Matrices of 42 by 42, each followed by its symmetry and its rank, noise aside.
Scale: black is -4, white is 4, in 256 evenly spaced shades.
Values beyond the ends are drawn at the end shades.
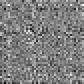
antisymmetric, rank six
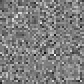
symmetric, rank seven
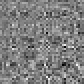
no symmetry, rank six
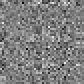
antisymmetric, rank six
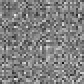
symmetric, rank six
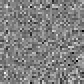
no symmetry, rank seven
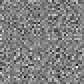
no symmetry, rank six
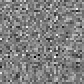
no symmetry, rank seven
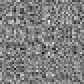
antisymmetric, rank eight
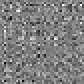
antisymmetric, rank six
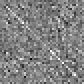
symmetric, rank eight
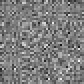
symmetric, rank seven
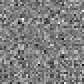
antisymmetric, rank six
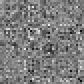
symmetric, rank six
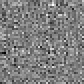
antisymmetric, rank eight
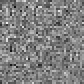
no symmetry, rank seven
